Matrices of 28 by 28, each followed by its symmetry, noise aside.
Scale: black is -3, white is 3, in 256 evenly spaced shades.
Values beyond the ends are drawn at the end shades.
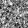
no symmetry.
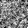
symmetric.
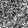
symmetric.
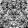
mirrored left to right.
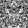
mirrored left to right.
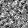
symmetric.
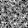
no symmetry.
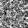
mirrored top to bottom.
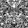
mirrored left to right.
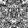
mirrored left to right.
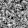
no symmetry.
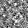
symmetric.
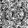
mirrored top to bottom.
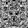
mirrored left to right.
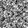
mirrored top to bottom.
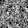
symmetric.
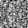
mirrored top to bottom.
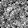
symmetric.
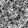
symmetric.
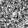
symmetric.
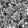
symmetric.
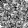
symmetric.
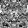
mirrored left to right.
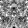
mirrored left to right.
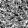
no symmetry.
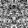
mirrored left to right.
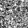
no symmetry.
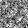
symmetric.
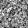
symmetric.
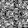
mirrored top to bottom.
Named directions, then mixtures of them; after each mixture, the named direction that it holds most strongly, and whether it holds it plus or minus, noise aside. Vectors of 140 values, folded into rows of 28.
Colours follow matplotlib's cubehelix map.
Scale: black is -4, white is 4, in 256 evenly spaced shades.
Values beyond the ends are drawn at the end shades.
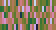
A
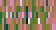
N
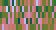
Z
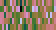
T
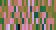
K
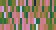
A, minus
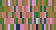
K, plus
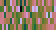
T, plus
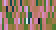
N, minus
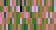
T, plus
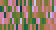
T, plus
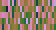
Z, minus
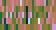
N, plus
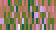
K, minus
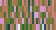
K, minus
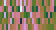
T, minus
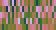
Z, minus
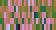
K, plus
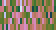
T, minus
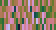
K, plus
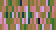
N, minus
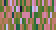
T, plus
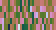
K, minus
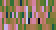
N, minus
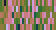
K, plus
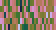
T, plus
